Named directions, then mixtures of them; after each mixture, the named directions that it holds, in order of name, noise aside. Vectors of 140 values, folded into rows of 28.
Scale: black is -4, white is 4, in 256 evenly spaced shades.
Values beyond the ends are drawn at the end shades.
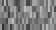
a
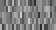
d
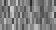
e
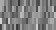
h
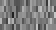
a, e, h.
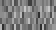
a, d.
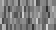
d, h.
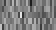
d, e.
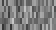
a.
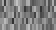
a, e.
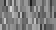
d, e.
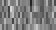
e.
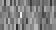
d, e, h.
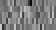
a, d, e.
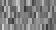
a.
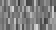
a, e, h.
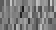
d, h.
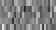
a, d.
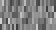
h.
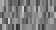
h.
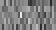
d, e, h.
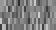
d, h.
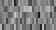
a, d.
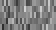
a.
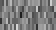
d, h.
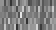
d, e, h.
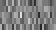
d.
